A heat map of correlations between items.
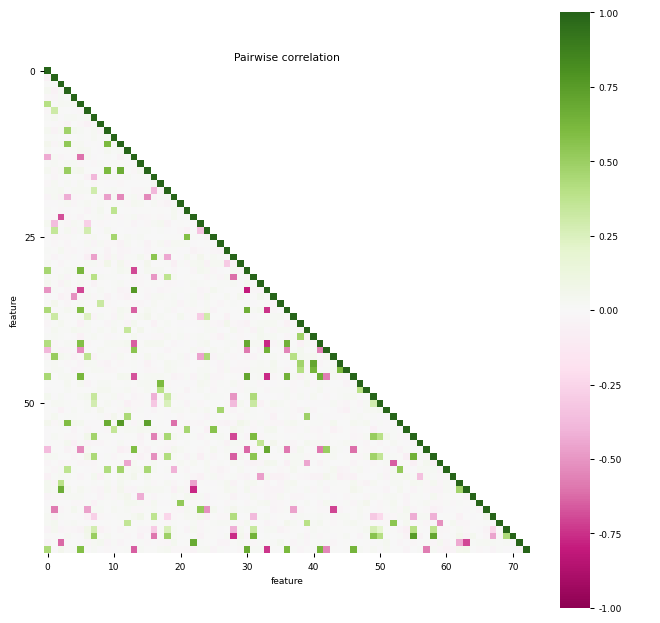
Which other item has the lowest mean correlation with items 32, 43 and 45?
66
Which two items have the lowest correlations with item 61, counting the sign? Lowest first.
32, 56
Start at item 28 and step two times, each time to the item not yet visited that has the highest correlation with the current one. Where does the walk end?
67
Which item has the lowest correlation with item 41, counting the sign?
33
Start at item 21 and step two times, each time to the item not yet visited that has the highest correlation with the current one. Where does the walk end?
54
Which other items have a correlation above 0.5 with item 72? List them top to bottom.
5, 30, 36, 41, 46
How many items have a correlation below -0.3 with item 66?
5
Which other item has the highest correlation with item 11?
53
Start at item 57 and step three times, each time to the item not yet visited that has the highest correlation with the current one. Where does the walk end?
42
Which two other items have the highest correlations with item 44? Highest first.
40, 45
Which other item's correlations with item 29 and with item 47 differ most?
17
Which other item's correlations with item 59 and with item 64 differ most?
52
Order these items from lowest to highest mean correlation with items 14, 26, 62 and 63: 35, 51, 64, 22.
22, 64, 35, 51
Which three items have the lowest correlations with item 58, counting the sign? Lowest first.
28, 16, 67
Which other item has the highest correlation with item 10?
25
